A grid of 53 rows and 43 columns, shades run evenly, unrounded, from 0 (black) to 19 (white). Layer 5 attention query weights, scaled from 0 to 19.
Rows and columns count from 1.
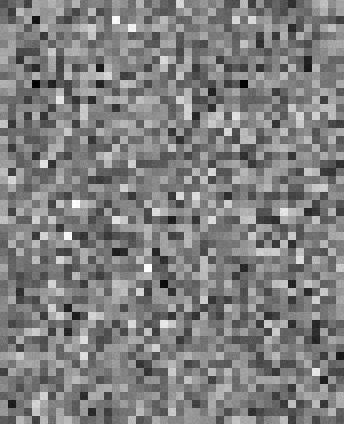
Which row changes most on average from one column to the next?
9
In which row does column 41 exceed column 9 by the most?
42
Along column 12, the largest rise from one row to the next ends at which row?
4
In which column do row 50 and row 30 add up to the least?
11
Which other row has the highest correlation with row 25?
1
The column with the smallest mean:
37
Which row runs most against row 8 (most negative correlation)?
50
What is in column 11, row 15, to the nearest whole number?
15
